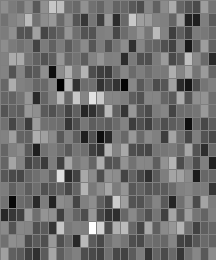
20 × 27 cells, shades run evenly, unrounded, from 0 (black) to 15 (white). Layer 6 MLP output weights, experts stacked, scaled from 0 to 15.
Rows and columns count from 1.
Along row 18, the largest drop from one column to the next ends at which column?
14
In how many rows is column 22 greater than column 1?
10
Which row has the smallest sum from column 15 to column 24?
7
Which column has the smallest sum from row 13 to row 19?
25
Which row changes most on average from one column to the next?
16
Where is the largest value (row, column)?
18, 12
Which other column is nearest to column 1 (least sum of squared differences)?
3
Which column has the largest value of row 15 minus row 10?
24
